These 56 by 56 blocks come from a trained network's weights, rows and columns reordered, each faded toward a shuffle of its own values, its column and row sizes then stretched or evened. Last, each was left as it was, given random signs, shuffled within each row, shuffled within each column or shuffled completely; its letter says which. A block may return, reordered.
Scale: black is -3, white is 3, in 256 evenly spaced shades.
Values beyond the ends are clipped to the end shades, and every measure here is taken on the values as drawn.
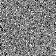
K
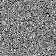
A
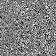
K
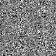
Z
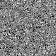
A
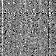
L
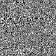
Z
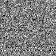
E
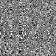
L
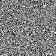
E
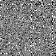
Z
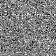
E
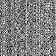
L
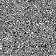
E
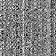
L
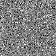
E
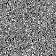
K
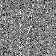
K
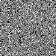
K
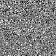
E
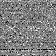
E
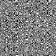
L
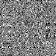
L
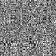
L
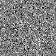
Z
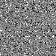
E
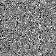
K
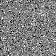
A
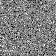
A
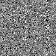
Z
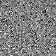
Z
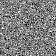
E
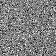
A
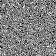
A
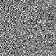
L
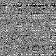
L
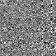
Z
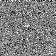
E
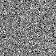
Z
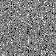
K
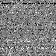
E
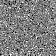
A
